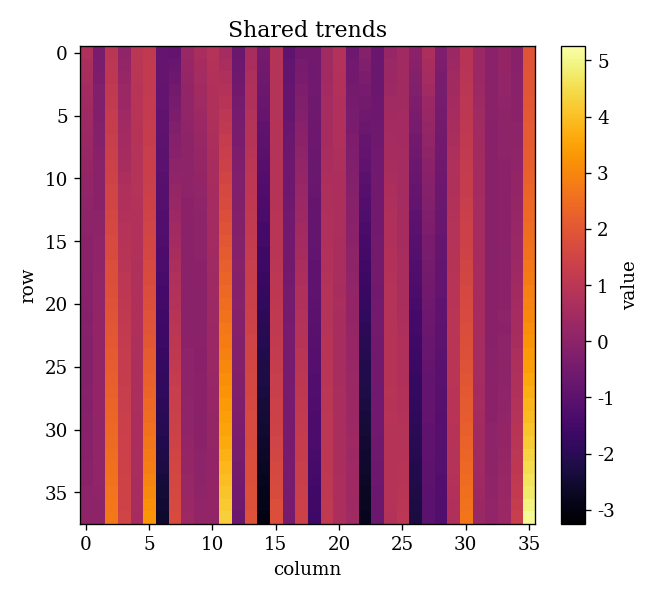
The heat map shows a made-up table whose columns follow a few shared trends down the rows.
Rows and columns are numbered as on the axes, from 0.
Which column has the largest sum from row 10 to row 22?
35
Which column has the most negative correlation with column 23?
8
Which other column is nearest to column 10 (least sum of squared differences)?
31
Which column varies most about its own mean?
11
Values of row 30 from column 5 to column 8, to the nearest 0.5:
2.5 -2 1.5 0
